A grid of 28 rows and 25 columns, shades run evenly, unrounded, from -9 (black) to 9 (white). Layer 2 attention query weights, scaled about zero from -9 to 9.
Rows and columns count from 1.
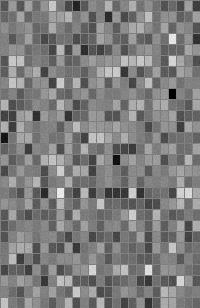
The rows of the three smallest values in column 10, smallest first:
1, 23, 18
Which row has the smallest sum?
22
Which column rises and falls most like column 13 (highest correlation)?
4
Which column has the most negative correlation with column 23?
6
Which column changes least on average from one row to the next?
20
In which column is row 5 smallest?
11
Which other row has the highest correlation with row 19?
28
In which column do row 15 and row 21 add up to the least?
15
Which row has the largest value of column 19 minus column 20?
25
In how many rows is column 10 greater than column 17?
11
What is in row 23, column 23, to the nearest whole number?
1
